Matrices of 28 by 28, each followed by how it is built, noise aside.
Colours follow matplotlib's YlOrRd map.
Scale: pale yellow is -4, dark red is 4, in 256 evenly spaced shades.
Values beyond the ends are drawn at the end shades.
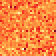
uneven rows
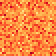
repeating columns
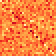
diagonal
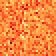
uneven columns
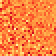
lower triangular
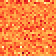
uneven rows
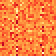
uneven columns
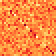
diagonal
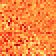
lower triangular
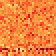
uneven rows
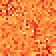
block diagonal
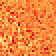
lower triangular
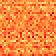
repeating columns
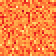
repeating columns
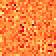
block diagonal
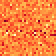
uneven rows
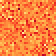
block diagonal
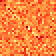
diagonal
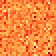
uneven columns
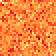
diagonal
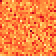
diagonal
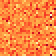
uneven columns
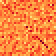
diagonal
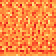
repeating columns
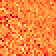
lower triangular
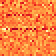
uneven rows
